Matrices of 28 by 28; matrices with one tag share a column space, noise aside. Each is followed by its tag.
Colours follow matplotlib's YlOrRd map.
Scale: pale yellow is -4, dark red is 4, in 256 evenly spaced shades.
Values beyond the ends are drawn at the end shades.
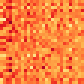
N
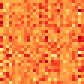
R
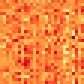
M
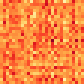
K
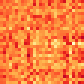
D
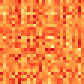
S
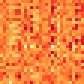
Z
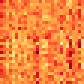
D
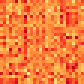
S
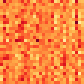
K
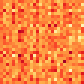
R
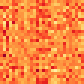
N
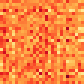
M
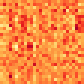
Z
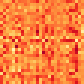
M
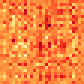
Z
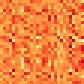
M
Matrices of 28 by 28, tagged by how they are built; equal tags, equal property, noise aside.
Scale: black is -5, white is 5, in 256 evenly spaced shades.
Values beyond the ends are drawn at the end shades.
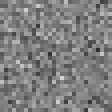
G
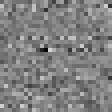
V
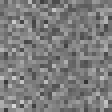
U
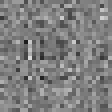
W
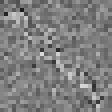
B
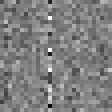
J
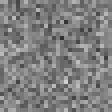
G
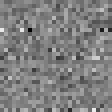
V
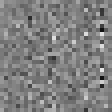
J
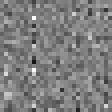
J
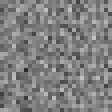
U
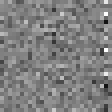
J
